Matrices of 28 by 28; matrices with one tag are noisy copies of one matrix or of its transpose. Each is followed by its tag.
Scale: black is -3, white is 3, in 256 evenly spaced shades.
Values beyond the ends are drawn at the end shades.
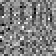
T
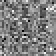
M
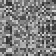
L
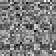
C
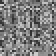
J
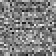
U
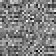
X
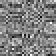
X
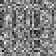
J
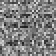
M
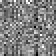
X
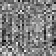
U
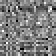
L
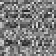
M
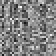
M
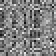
J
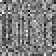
U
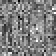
U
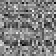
M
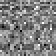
C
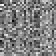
J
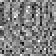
T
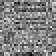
U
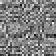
X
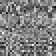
L
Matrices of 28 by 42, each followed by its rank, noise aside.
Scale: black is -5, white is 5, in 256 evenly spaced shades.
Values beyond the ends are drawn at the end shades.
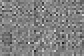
six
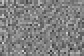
eight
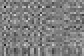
three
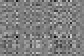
two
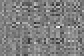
three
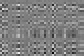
two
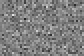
eight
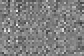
six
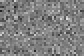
six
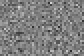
eight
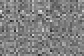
four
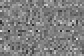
six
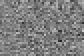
eight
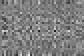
four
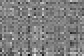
three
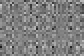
two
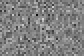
eight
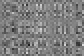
three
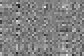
three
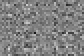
six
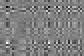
two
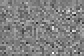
six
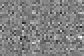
six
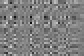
two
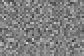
six
